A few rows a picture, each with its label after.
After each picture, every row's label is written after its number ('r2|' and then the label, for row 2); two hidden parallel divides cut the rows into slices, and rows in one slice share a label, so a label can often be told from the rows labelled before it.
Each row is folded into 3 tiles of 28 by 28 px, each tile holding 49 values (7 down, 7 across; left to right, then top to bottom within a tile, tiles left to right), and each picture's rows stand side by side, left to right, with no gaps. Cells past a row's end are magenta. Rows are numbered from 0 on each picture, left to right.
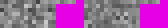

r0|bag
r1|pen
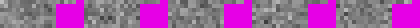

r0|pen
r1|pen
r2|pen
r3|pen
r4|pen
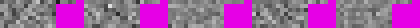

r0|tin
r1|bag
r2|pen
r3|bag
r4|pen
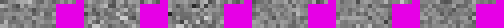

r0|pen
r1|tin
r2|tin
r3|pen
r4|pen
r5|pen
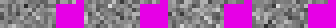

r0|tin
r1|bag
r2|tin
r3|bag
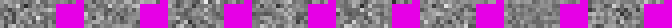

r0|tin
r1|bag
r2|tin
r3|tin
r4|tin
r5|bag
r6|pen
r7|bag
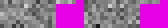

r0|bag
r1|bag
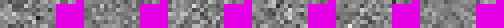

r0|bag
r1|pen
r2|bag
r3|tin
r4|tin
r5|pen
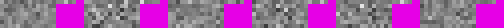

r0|pen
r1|bag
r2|pen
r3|bag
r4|bag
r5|pen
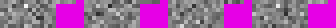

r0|bag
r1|tin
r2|tin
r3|bag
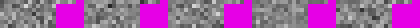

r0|bag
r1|tin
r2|bag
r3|pen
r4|bag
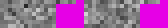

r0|tin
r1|bag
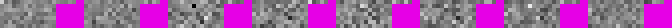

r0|pen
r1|pen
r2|tin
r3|bag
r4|bag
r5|bag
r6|bag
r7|pen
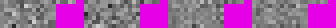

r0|bag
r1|tin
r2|pen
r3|pen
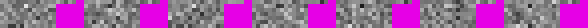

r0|bag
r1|tin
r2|bag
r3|tin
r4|tin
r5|bag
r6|tin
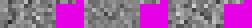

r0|tin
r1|pen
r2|bag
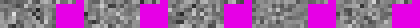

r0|bag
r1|tin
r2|tin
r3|pen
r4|tin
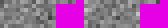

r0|pen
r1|pen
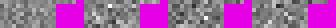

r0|pen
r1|bag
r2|tin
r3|tin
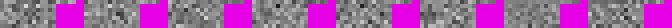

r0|bag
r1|bag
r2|tin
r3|tin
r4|tin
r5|tin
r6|pen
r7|bag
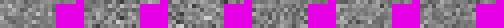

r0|pen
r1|bag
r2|tin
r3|pen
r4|pen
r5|pen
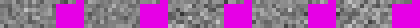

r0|pen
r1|pen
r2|tin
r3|pen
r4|tin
